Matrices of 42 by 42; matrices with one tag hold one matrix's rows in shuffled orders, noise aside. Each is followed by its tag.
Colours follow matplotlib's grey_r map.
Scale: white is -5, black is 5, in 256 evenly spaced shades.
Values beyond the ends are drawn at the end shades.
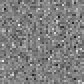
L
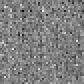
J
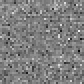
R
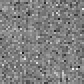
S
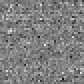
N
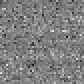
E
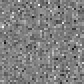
L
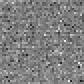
R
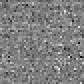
R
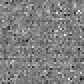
R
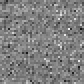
R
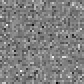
E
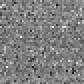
E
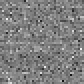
N
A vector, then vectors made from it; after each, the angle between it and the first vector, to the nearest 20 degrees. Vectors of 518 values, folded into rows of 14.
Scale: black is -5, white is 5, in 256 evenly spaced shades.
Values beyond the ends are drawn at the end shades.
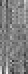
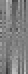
120 degrees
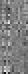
60 degrees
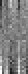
60 degrees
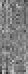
140 degrees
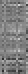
80 degrees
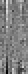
120 degrees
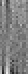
40 degrees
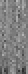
120 degrees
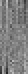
160 degrees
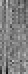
160 degrees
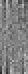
140 degrees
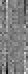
140 degrees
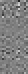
100 degrees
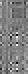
120 degrees
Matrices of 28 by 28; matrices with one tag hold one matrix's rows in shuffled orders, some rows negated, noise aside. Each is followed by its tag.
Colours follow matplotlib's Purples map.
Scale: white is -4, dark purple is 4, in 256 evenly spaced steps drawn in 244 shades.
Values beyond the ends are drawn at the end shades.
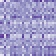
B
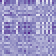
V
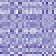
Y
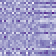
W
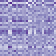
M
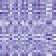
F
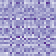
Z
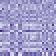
Y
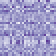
Z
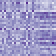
W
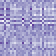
B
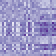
W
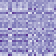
M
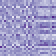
W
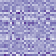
Z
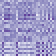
V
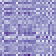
V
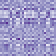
Z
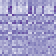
M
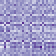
B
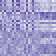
W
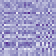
V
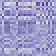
V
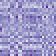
Y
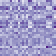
F
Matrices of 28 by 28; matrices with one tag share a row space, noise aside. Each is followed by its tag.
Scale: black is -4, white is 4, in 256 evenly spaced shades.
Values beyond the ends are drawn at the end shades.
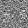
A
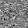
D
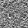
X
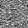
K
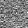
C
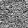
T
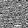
T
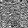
K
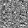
A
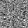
X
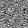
X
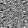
X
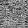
T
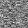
D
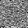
K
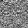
D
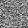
K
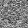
D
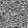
K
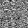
D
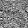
D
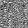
X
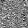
X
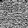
T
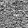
C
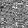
C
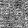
T
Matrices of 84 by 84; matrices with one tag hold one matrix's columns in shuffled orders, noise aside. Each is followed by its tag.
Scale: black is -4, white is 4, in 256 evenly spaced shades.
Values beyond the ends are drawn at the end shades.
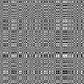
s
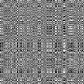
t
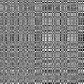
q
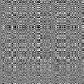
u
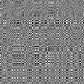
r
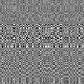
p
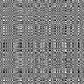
t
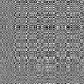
u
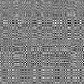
r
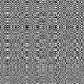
u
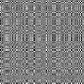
q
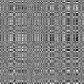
q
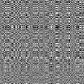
u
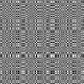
s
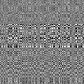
p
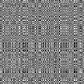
t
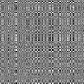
q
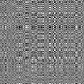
u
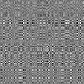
r
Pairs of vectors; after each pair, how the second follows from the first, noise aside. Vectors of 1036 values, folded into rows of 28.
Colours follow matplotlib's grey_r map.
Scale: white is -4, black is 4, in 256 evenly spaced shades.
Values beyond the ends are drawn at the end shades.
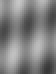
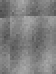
wrapped around, shrunk.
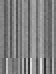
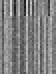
reversed, negated.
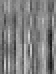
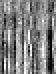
scaled up.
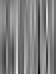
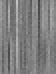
reversed, negated, shrunk.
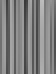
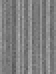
reversed, negated, shrunk.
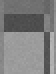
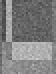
reversed, negated.
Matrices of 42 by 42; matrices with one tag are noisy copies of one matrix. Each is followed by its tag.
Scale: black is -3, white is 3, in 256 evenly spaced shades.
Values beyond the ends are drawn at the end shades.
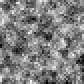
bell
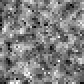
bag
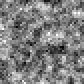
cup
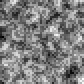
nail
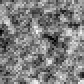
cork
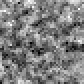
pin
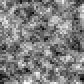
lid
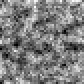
pin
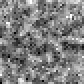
pin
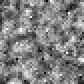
bag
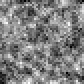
lid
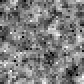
nail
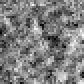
cork
